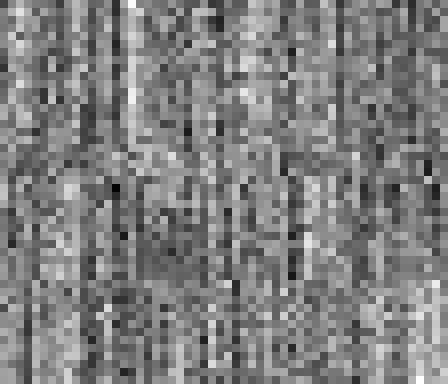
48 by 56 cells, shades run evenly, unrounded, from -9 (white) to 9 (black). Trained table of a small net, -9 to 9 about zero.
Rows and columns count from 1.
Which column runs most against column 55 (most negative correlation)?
30
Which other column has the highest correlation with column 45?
26
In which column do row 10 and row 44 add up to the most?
15
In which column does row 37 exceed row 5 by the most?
17
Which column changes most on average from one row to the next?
27
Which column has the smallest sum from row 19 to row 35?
39
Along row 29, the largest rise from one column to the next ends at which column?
5
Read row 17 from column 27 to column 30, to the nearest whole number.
-5 6 -1 1
